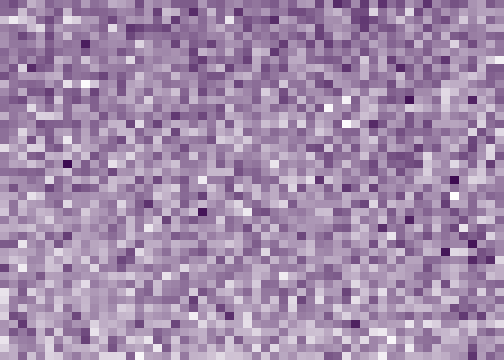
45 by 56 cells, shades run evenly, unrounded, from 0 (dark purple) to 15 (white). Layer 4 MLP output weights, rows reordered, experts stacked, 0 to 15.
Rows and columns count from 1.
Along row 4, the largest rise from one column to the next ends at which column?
13
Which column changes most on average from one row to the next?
39
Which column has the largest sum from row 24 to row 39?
10
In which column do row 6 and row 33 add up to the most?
16
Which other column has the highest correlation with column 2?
9
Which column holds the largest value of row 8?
56
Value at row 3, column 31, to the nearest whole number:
2
